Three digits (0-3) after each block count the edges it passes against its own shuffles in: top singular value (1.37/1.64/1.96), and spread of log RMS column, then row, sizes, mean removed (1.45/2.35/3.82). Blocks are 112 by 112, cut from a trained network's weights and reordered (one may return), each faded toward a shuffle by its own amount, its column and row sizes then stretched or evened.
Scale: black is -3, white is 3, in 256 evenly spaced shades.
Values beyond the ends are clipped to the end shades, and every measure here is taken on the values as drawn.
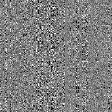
2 3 0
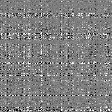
3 2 3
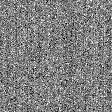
1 0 0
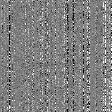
3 3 0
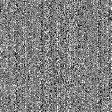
2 2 0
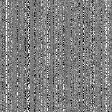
3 3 0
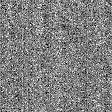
1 0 0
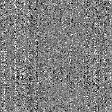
1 2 1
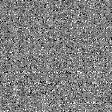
0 0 2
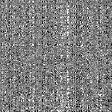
3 2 2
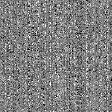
2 2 1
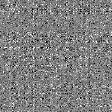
1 1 2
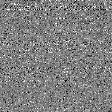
0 1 2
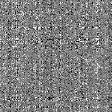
2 2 2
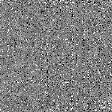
0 2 1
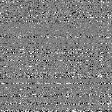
0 1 3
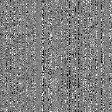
2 3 1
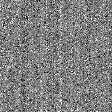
1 1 1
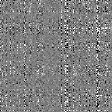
2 3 2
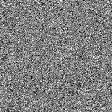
1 0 0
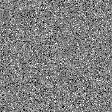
0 1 0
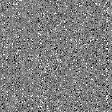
0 2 1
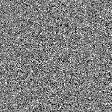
1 1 1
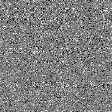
0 1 2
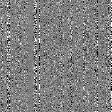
2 3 0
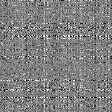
3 1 3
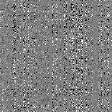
0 3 2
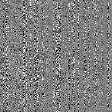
1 3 1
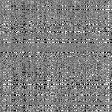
3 1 3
